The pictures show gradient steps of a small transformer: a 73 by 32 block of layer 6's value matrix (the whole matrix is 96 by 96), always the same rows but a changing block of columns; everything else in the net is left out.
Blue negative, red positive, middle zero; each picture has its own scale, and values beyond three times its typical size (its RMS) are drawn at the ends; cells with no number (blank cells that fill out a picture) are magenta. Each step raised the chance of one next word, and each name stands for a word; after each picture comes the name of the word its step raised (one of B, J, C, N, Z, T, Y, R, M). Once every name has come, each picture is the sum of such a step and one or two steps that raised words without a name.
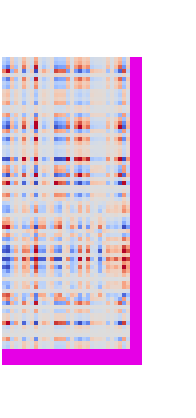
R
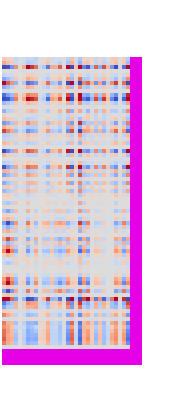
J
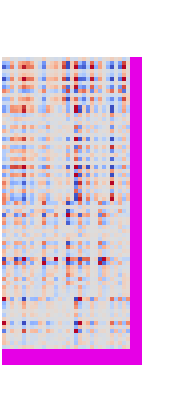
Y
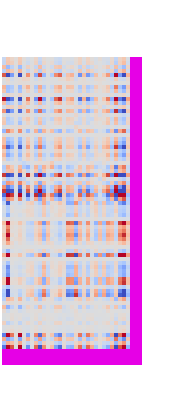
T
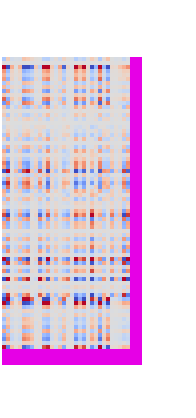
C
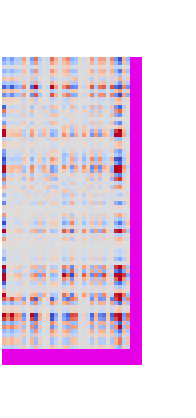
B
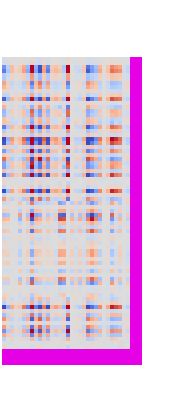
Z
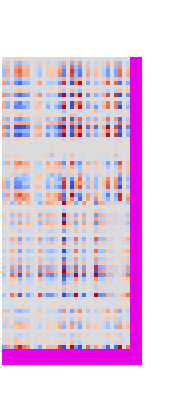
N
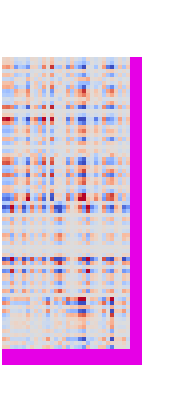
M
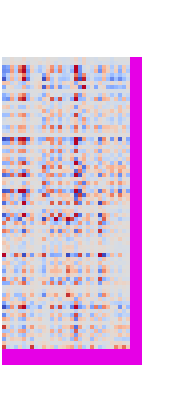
Z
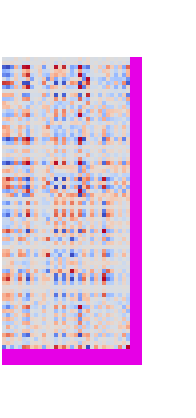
N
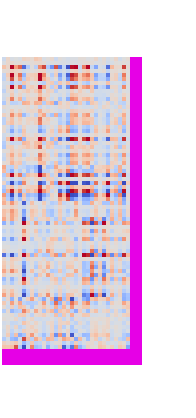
T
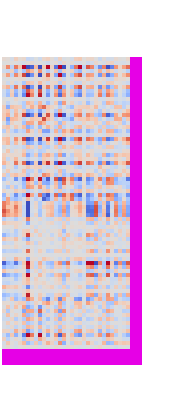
M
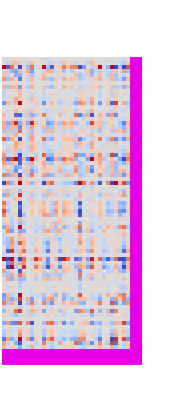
R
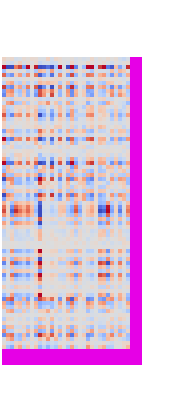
M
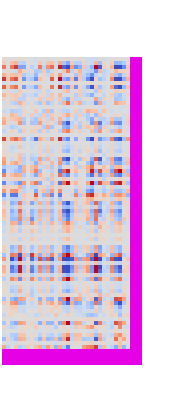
R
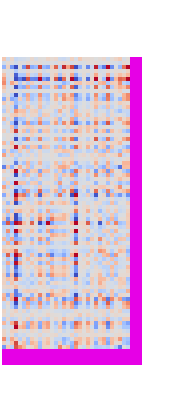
J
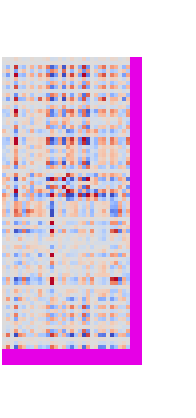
T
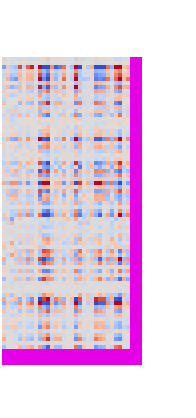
C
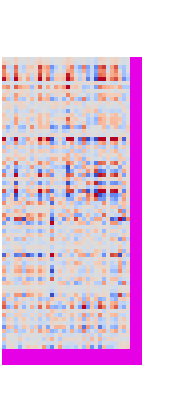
Z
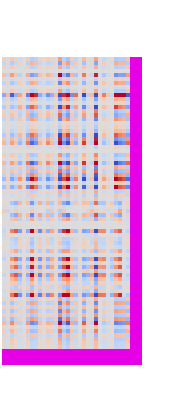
N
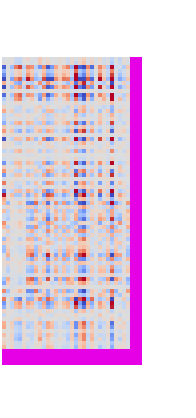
J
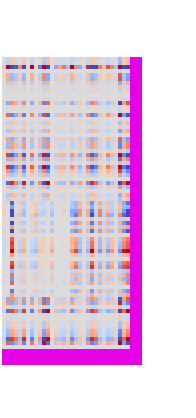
J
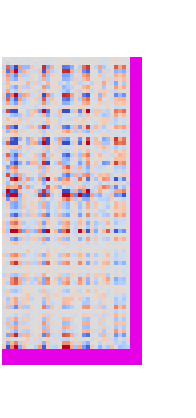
T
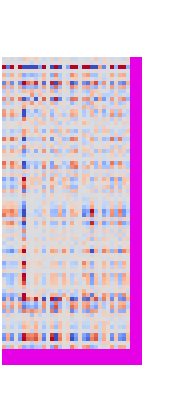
J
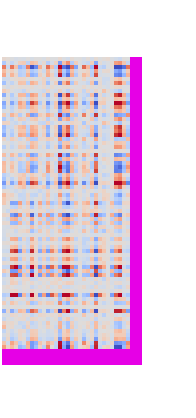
N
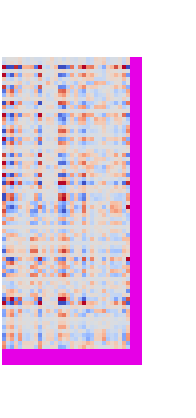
M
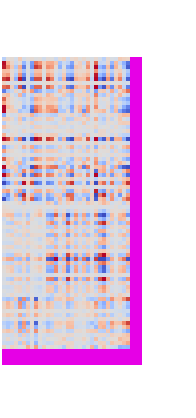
Y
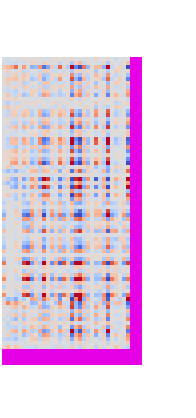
C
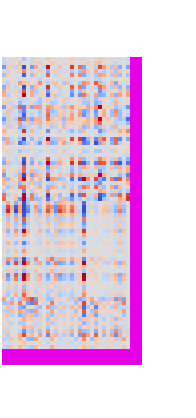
M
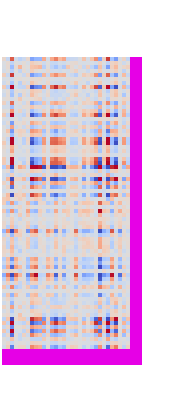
B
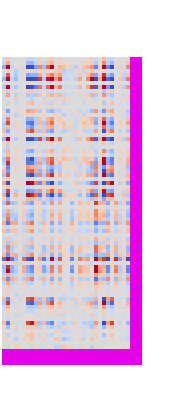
R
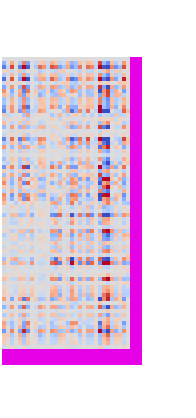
Y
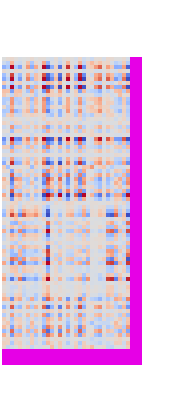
Y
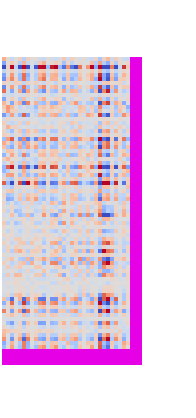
Y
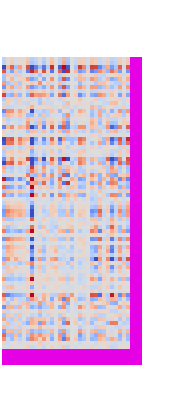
R
